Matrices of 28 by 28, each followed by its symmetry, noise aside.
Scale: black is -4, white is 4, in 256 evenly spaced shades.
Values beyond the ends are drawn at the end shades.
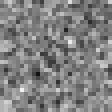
symmetric across the other diagonal.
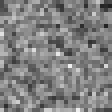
symmetric across the other diagonal.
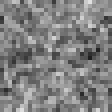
same after a half turn.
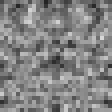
mirrored left to right.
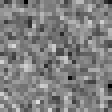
symmetric across the other diagonal.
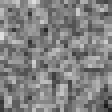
symmetric.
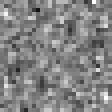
same after a half turn.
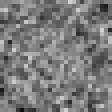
symmetric across the other diagonal.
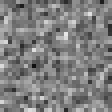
antisymmetric.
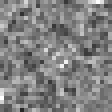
symmetric.
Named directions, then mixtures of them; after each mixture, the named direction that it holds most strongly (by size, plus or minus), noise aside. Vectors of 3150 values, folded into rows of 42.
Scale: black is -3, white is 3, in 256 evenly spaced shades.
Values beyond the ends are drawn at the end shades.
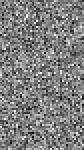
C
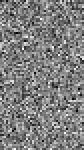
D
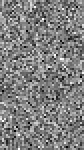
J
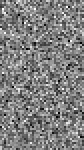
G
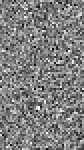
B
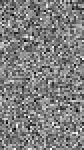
D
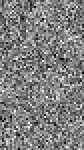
J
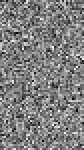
D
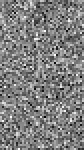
J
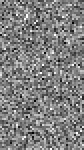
C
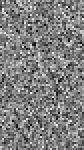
G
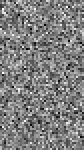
G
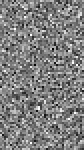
B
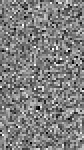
B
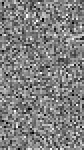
C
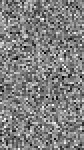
J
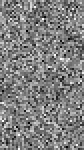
J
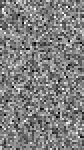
G
